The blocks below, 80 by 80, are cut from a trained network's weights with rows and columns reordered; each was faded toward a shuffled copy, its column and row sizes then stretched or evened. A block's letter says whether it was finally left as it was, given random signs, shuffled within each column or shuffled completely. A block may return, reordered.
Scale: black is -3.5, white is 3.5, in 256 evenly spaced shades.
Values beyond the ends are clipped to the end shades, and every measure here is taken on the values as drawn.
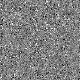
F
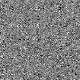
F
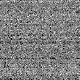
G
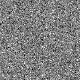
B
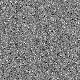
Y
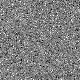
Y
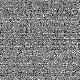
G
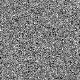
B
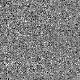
F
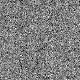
B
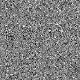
F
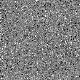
B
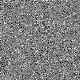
F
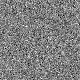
Y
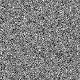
B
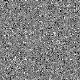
F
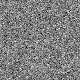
Y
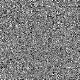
F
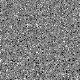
F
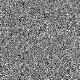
F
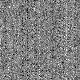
B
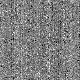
B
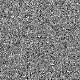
F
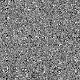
F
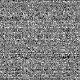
G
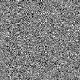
G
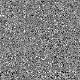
F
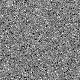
Y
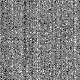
G
